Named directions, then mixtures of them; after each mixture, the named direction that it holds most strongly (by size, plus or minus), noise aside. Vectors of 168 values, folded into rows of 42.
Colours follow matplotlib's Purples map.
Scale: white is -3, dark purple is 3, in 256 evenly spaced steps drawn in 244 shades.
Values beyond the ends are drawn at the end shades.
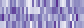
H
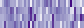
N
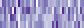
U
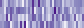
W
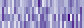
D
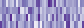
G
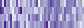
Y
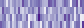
G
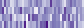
Y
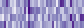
H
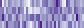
H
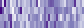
Y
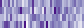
W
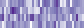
H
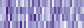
W
